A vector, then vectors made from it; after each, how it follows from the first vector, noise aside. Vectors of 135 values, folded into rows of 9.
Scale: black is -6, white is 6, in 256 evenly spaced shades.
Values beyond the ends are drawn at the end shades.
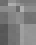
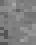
partly zeroed.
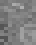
partly zeroed.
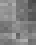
reversed.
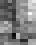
reversed, negated, scaled up.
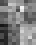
scaled up.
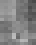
reversed.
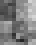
reversed, negated, scaled up.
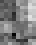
reversed, negated, scaled up.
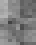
wrapped around, negated.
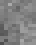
partly zeroed.
